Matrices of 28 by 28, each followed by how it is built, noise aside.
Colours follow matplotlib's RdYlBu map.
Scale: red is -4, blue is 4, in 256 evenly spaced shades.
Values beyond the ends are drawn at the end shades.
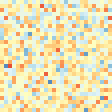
repeating columns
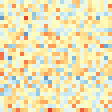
repeating columns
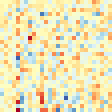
low rank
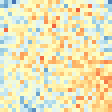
smooth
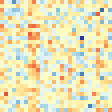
blocks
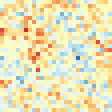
smooth
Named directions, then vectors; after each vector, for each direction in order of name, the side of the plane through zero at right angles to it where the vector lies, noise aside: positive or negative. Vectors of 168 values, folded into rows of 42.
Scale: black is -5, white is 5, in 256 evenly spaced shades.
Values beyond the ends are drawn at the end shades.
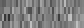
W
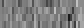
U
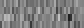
positive, negative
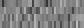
positive, positive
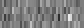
negative, positive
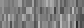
negative, negative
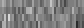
negative, negative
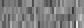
positive, positive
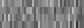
negative, negative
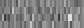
negative, positive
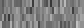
positive, positive
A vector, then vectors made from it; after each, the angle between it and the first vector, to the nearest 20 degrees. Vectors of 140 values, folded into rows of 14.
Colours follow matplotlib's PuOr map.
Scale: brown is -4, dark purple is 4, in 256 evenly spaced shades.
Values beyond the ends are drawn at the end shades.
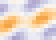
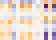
80 degrees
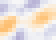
20 degrees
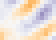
120 degrees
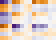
100 degrees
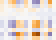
100 degrees
